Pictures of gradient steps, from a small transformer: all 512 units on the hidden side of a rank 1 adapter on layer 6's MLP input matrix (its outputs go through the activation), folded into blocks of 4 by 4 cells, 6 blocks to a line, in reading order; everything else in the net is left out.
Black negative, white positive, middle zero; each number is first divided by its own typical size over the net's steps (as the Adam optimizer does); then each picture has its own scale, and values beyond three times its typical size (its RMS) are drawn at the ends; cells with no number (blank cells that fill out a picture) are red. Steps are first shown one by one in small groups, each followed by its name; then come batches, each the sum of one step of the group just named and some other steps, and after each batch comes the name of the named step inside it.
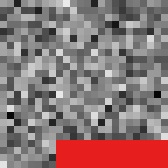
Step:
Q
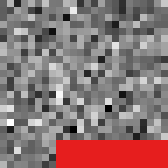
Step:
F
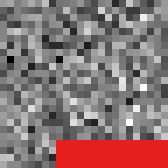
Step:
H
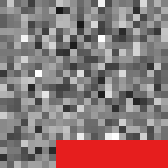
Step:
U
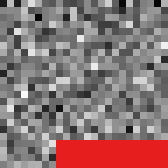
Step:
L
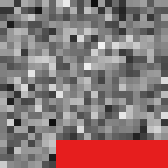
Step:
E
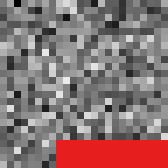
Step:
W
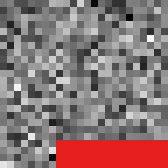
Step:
Q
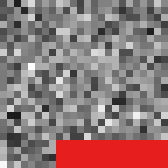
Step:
Q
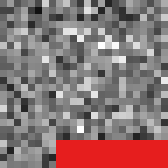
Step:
E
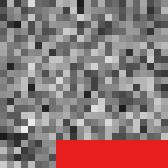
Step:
W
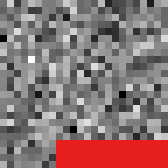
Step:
F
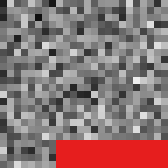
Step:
L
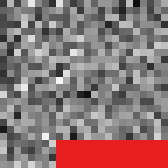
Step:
L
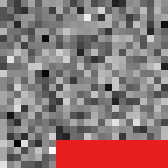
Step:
Q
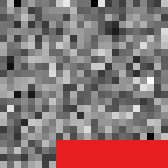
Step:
W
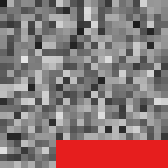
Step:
U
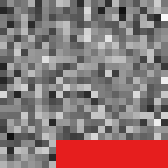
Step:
E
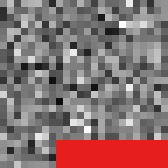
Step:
H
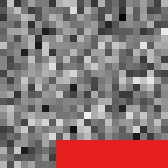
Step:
W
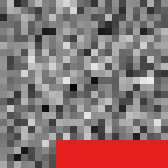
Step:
W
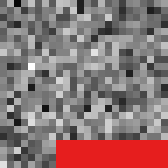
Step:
W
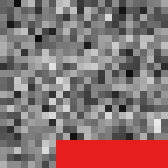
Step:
W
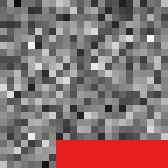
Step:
W
